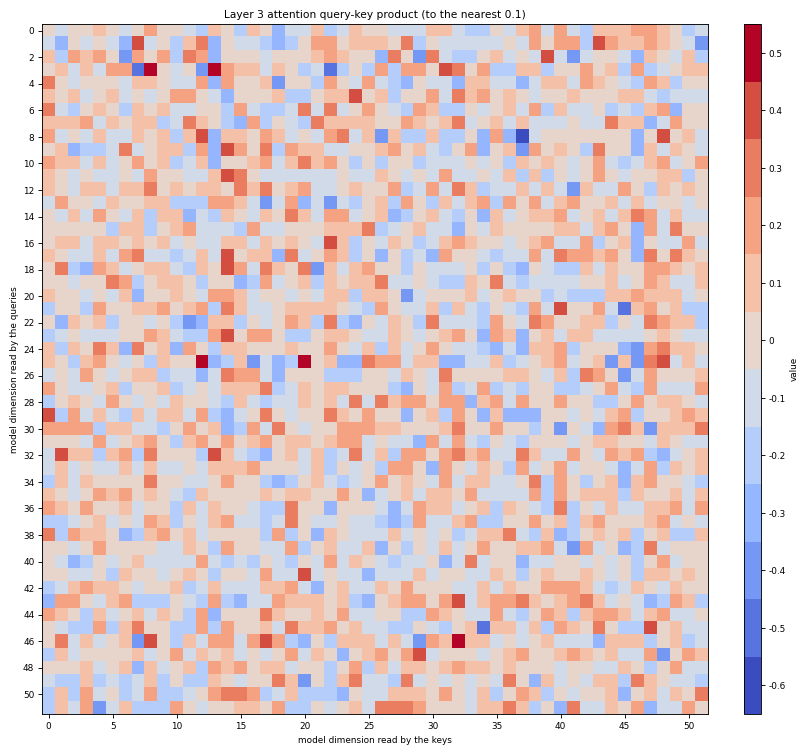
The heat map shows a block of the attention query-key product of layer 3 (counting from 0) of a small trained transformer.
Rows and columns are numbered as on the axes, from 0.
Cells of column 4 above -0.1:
36
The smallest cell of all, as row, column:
8, 37
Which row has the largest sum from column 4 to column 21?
12
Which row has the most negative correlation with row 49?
25
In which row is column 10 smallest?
24
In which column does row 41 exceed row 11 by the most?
20
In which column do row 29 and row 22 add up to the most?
22
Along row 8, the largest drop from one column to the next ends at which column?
13
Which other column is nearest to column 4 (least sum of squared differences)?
9
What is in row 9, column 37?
-0.4
